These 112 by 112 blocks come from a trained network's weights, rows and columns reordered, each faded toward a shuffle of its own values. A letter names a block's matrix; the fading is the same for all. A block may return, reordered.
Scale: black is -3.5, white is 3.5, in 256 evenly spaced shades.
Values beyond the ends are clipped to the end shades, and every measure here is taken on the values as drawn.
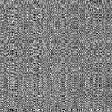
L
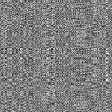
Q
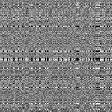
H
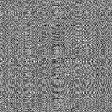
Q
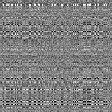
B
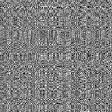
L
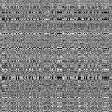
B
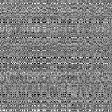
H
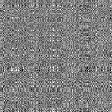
L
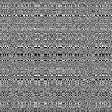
B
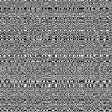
H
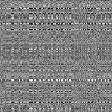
B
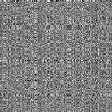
L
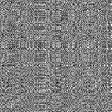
Q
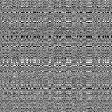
B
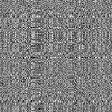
L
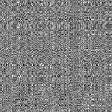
L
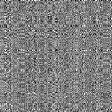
L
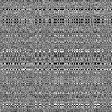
B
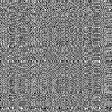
Q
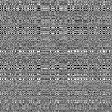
B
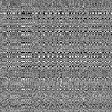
B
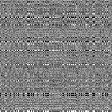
B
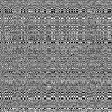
B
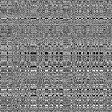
B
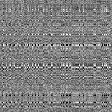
H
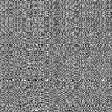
Q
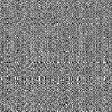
L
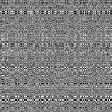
H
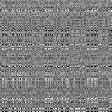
B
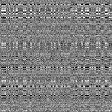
B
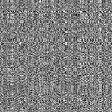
L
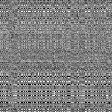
B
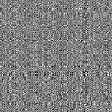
L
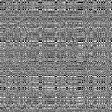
H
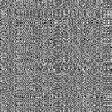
Q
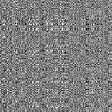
L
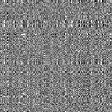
L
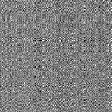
L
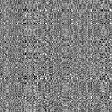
L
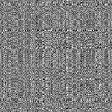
L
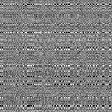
H
